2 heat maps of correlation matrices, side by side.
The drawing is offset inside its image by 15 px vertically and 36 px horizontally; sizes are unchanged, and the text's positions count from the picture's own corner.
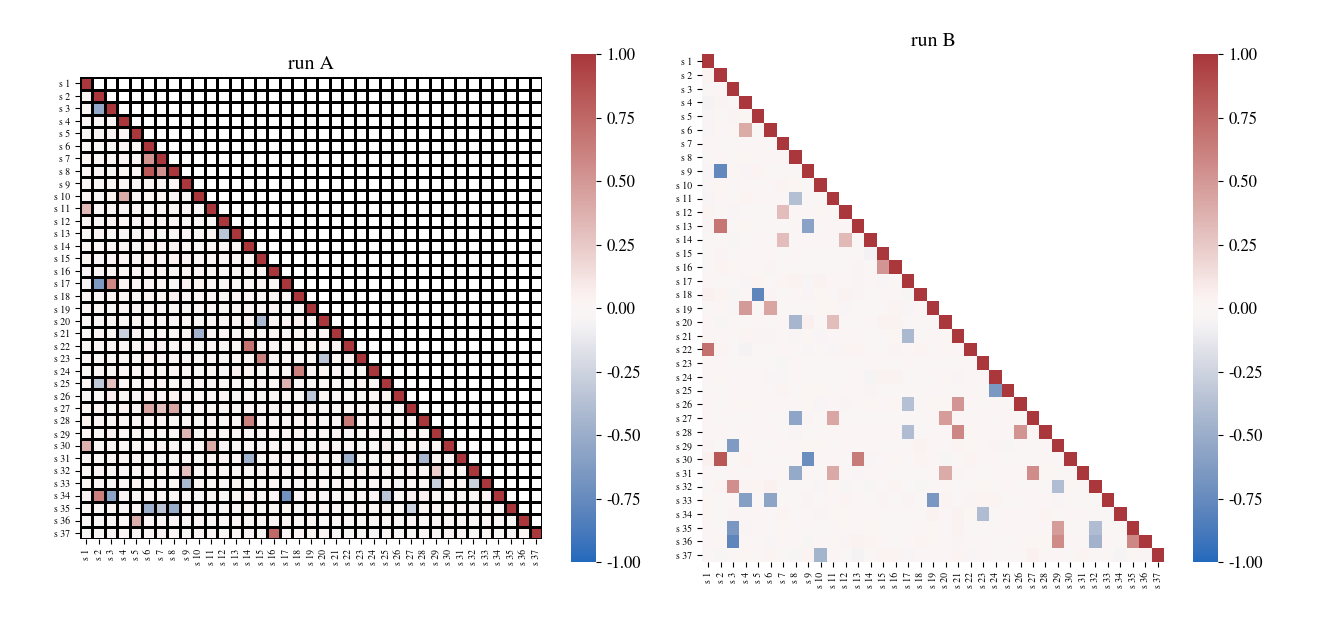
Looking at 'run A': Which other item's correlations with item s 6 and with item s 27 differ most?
s 8
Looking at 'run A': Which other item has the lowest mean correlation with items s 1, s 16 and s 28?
s 31
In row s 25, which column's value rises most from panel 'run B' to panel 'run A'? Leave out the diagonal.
s 24
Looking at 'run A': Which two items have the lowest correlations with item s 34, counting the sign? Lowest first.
s 17, s 3
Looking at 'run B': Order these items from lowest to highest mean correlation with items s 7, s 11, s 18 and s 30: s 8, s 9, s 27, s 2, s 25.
s 9, s 8, s 25, s 27, s 2
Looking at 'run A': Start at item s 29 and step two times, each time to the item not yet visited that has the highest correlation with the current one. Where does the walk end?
s 32
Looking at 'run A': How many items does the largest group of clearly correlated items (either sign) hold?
5
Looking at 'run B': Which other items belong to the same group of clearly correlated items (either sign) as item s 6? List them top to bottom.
s 4, s 19, s 33
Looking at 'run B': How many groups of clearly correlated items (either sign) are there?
12
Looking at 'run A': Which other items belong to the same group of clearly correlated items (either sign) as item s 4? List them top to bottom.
s 10, s 21
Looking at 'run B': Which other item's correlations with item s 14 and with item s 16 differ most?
s 15
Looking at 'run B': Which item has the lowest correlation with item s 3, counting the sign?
s 36
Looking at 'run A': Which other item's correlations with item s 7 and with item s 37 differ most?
s 16
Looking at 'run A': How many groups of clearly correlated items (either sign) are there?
12
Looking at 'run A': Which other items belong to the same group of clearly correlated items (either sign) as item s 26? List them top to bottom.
s 19
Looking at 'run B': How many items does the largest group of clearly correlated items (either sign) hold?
5
